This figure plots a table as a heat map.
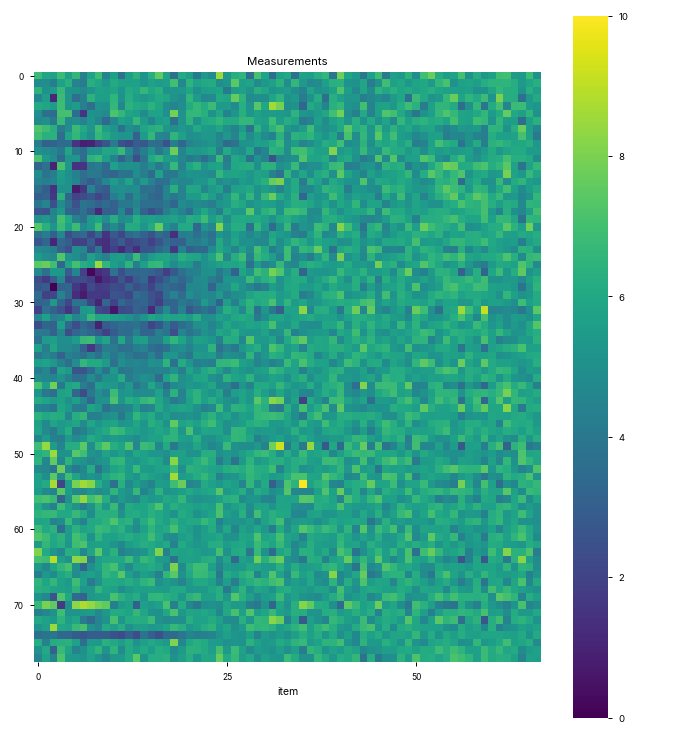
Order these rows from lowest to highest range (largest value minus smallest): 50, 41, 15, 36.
50, 41, 36, 15
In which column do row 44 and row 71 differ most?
62
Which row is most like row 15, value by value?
12
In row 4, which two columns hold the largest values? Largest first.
31, 32
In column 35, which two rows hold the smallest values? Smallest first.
43, 72
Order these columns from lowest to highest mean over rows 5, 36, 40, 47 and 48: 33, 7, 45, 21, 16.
7, 16, 33, 45, 21
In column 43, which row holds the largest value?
41
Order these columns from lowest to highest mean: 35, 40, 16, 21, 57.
16, 21, 35, 57, 40
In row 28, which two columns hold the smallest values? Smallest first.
2, 6
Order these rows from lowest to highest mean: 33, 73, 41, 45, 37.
33, 37, 41, 45, 73
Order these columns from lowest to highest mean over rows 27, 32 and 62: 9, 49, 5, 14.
9, 5, 14, 49
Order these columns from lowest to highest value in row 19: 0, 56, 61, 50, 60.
50, 0, 60, 56, 61
